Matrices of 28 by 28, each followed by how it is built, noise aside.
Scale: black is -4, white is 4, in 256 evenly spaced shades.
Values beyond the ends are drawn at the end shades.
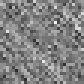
Toeplitz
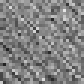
Toeplitz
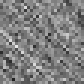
Toeplitz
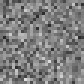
noise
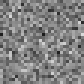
noise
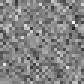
Toeplitz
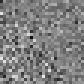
lower triangular
